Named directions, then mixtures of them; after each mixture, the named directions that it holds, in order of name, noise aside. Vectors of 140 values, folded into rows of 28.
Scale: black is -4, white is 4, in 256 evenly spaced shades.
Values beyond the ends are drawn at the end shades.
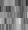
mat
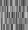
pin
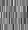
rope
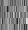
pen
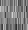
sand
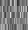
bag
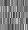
bag, pen.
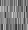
sand.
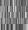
pin, sand.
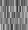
bag, pin, rope.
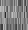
sand.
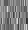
pen.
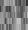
mat.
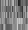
mat, rope, sand.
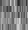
bag, mat.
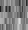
mat.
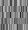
bag.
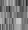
mat.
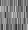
sand.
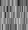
bag, mat, sand.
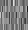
pin, rope.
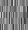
rope.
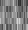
mat, sand.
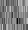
mat, pen, sand.
